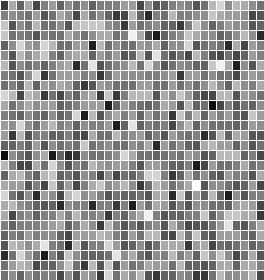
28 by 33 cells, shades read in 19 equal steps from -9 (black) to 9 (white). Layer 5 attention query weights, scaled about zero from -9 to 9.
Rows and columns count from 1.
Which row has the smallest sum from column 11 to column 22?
21
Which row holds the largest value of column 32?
12
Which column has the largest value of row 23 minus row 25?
29
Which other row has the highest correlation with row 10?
28
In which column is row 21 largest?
2
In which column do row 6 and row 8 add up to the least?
30
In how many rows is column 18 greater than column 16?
16
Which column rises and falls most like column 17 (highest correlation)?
24
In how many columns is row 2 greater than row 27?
13
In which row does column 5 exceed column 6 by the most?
8
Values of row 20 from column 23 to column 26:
5 -3 2 -2
